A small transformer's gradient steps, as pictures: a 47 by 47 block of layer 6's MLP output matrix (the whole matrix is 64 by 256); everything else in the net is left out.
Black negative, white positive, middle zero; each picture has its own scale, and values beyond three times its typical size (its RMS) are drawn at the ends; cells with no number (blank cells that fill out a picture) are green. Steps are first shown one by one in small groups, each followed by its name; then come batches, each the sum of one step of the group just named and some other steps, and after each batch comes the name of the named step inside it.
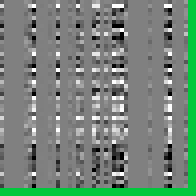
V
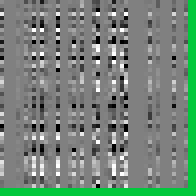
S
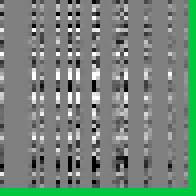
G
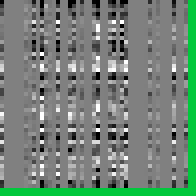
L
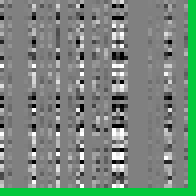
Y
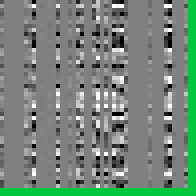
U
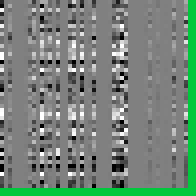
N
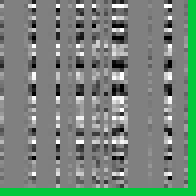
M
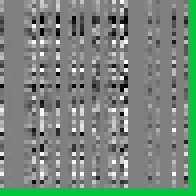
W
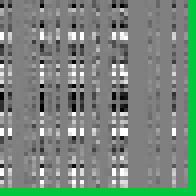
S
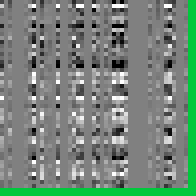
M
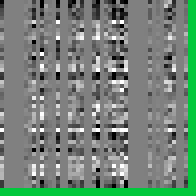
L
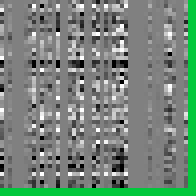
N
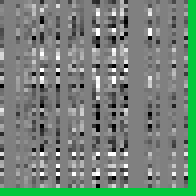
W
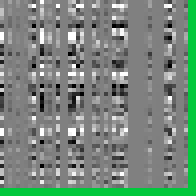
M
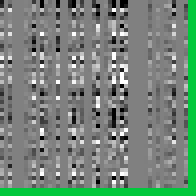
L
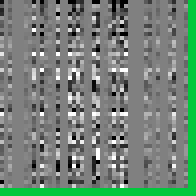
G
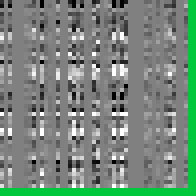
G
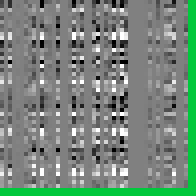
S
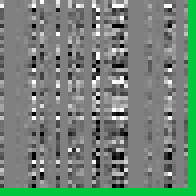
V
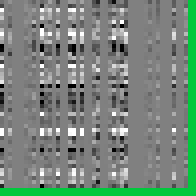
L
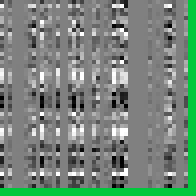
V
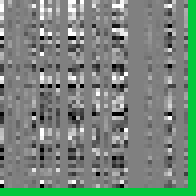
U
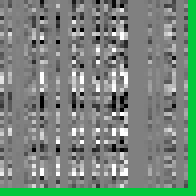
S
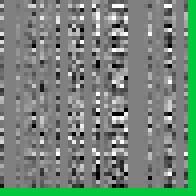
U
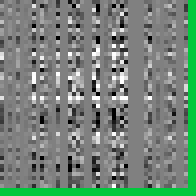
G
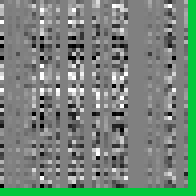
U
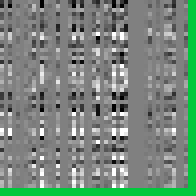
Y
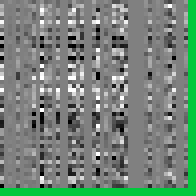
U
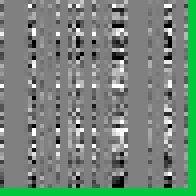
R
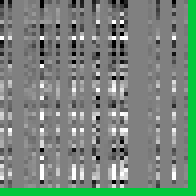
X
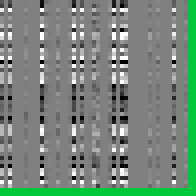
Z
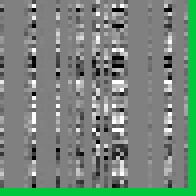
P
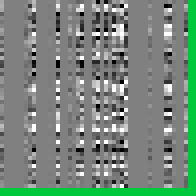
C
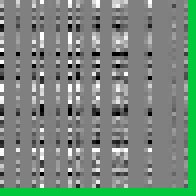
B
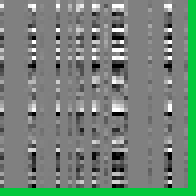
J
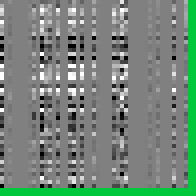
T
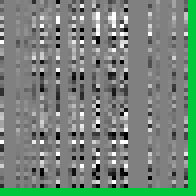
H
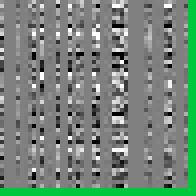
R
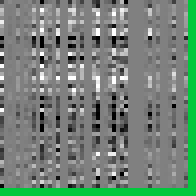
T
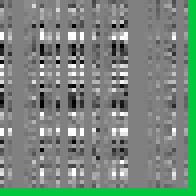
X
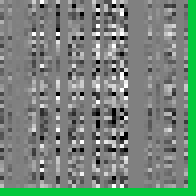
C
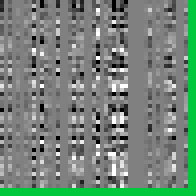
P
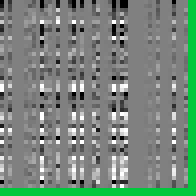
X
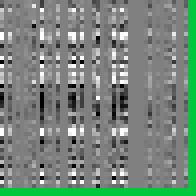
Z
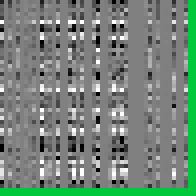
X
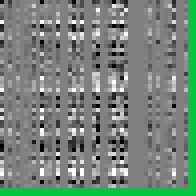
X
